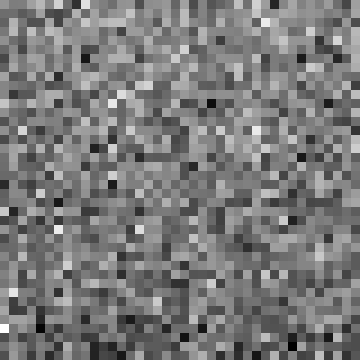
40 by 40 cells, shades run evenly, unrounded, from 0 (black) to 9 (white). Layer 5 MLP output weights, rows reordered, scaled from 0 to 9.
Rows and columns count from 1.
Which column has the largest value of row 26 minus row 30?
7
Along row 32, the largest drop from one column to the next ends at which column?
25
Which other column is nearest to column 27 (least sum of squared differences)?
12
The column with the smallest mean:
37
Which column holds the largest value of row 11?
14
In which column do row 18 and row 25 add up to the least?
34
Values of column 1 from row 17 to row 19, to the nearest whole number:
5 4 4
